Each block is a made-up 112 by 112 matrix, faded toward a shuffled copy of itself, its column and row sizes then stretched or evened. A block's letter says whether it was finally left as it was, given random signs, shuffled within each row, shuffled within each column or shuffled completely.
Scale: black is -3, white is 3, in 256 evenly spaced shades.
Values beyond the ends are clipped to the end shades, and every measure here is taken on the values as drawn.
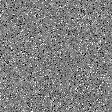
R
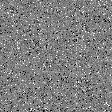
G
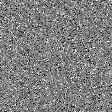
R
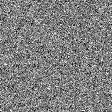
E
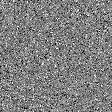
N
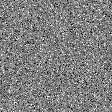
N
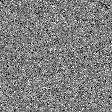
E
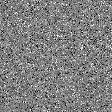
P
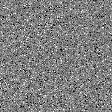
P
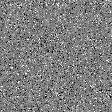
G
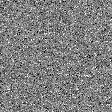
E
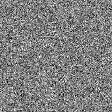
P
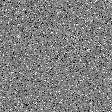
N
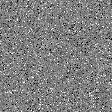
P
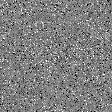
G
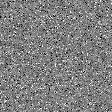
E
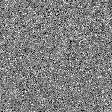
E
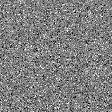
P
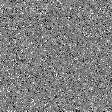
G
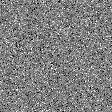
N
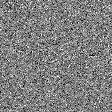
E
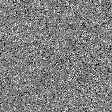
R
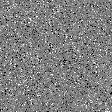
E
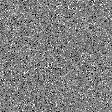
P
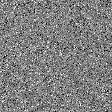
G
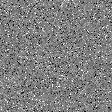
R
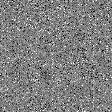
P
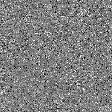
P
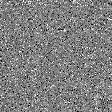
P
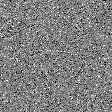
N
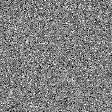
P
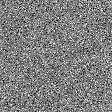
N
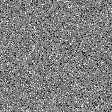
R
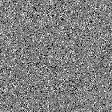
P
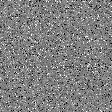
E
